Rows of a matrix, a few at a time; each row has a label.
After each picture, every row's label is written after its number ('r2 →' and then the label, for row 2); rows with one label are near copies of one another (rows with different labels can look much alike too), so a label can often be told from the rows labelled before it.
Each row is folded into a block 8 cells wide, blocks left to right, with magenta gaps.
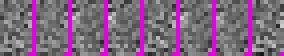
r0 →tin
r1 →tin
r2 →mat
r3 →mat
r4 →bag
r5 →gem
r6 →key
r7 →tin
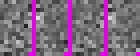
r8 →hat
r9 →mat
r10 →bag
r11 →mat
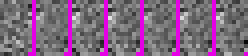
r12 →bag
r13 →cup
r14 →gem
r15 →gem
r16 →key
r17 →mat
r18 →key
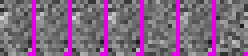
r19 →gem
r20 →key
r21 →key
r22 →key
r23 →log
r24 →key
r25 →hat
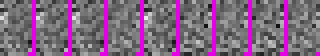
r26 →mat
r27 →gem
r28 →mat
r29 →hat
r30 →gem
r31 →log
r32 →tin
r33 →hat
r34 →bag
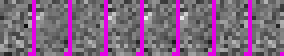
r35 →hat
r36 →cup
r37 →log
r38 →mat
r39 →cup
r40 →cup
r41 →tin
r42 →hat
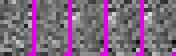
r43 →bag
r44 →bag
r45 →cup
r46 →key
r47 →key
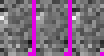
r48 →mat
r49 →cup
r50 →gem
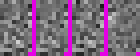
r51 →bag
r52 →bag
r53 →tin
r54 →gem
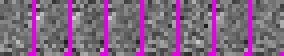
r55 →bag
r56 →cup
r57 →key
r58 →cup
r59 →tin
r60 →log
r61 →cup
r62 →tin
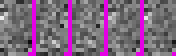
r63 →cup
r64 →log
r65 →log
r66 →key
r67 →mat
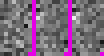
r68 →log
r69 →mat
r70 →gem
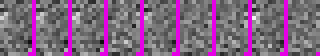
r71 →cup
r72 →key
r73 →key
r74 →log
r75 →mat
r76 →hat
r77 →bag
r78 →mat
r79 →bag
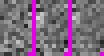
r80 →hat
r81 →gem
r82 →mat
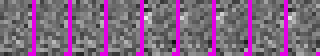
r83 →bag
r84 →tin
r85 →tin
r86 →bag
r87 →mat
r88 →mat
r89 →key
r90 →bag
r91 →gem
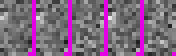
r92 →cup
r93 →key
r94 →bag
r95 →gem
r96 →log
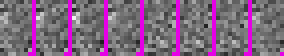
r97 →key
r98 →gem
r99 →mat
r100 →cup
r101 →bag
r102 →log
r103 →hat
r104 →key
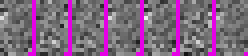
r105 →gem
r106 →log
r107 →tin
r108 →cup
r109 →mat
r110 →bag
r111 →mat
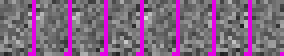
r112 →bag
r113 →cup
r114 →key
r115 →hat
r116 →gem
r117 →tin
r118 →bag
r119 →hat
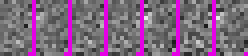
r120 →log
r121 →gem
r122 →bag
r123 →bag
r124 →gem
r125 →hat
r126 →gem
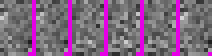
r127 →cup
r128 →key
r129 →log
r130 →bag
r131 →tin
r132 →cup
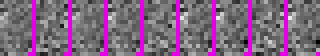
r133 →gem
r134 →tin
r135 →cup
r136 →mat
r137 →hat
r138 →mat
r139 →cup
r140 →bag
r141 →cup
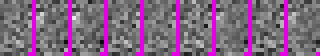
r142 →bag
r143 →key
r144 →cup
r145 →bag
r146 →hat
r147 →log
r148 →cup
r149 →tin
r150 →key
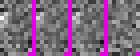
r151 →gem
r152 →gem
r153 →key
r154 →tin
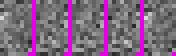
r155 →cup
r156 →bag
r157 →tin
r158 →log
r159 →gem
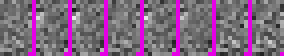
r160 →bag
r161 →gem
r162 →gem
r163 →tin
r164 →gem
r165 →cup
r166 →bag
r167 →hat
